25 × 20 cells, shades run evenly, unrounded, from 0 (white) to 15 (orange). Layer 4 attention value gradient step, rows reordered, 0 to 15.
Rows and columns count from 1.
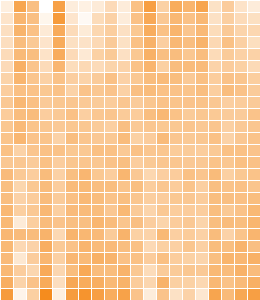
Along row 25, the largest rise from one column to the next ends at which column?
6
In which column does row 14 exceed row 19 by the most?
2
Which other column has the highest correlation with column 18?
9
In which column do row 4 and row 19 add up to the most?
5
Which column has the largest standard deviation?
4
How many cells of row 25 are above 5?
15
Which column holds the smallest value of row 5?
7
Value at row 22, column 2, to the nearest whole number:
3
